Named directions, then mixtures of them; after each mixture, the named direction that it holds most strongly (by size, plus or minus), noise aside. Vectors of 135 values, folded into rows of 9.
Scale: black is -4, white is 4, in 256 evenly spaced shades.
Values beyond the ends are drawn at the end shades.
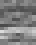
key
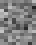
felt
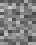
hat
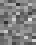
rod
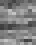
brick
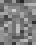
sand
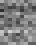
hat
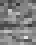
brick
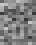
sand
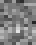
sand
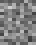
hat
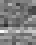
key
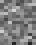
sand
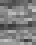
brick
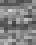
brick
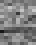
key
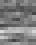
key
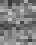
brick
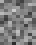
sand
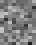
felt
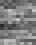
brick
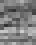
key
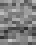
key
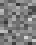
rod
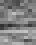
brick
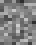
sand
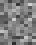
rod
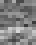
key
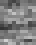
brick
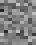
hat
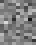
rod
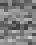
felt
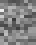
hat
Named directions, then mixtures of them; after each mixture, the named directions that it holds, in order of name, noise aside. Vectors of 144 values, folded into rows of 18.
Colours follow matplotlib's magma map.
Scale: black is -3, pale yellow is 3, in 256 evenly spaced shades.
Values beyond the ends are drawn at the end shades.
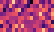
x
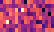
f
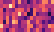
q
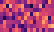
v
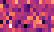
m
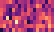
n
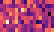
f.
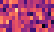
f, x.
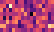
n, q, v.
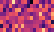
x.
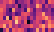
n.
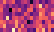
n, x.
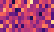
x.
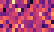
x.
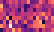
m, n.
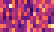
f, q, v.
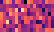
f.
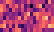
n, v.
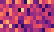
f, m, x.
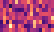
m, q, v.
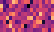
m, x.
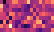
m.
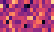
m, x.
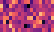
m, x.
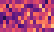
f, v.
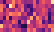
m, q, v.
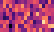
m, v.
